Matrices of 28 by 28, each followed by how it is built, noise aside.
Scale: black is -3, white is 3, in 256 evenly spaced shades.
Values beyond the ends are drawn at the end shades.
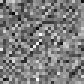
Hankel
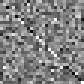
diagonal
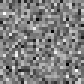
noise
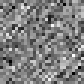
Hankel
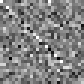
diagonal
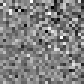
upper triangular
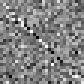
diagonal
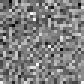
noise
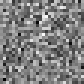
noise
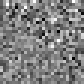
upper triangular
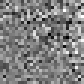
upper triangular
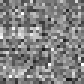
blocks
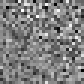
upper triangular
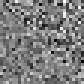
upper triangular
